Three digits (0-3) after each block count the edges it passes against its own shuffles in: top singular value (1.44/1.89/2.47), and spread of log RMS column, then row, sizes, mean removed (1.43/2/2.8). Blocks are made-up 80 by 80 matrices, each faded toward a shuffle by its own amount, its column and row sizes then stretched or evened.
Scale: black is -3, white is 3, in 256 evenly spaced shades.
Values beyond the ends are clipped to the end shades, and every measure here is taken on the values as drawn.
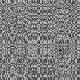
3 1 0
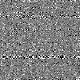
2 1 3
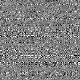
2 0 3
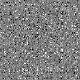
1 2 2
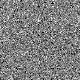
0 1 1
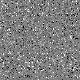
0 1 1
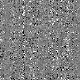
0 3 2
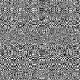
3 0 3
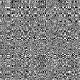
3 2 3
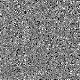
1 1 1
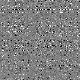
1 2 3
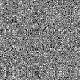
2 0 0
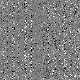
0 3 0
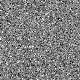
0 0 0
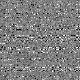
2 0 3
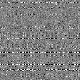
3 0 3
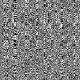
3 3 1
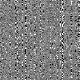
2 3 0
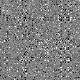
2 2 2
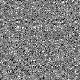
2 0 1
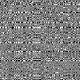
3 0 3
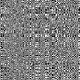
3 3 2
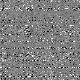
0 1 3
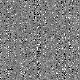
0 3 1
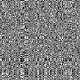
3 2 1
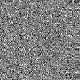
2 0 1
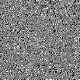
0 1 2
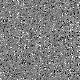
0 1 0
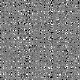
0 3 3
